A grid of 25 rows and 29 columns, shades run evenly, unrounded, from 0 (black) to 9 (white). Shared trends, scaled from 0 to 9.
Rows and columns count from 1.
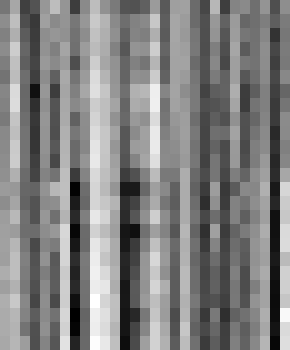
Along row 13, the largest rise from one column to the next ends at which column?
29
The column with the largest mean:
10
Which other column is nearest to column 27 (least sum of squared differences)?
1
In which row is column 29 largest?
23
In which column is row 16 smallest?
28
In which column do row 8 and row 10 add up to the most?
16
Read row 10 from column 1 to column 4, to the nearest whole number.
5 7 4 2
